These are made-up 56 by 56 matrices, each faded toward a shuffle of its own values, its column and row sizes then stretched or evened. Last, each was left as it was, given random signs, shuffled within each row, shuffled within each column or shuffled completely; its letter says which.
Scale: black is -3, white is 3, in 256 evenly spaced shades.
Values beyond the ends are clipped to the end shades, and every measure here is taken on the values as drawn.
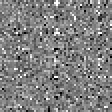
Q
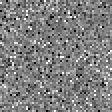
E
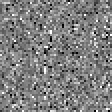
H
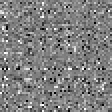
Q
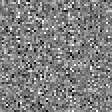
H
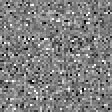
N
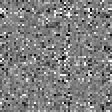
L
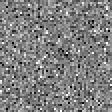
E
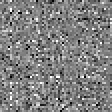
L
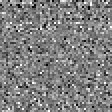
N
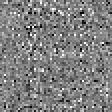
L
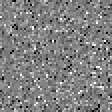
E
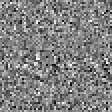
L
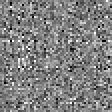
L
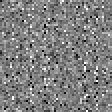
H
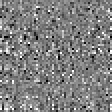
Q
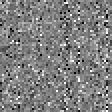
H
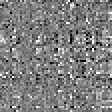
Q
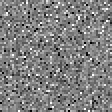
E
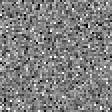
E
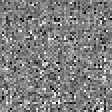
L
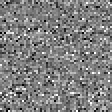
N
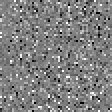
H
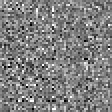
Q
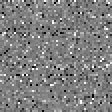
N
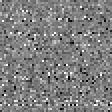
N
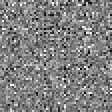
L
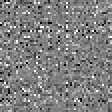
Q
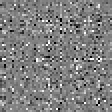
Q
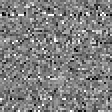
N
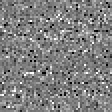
N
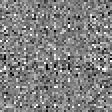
L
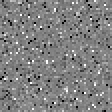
E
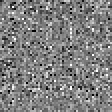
L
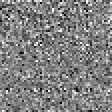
L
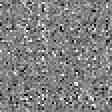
L
